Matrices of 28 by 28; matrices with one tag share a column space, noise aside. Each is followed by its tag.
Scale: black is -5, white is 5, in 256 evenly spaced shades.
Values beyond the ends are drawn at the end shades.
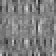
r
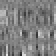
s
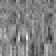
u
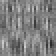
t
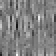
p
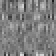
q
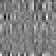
q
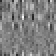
q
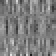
r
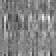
p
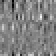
q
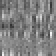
p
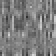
p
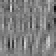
t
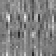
p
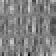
r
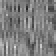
t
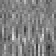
u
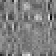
q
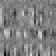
s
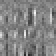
s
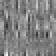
p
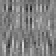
t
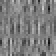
r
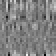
q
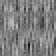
t
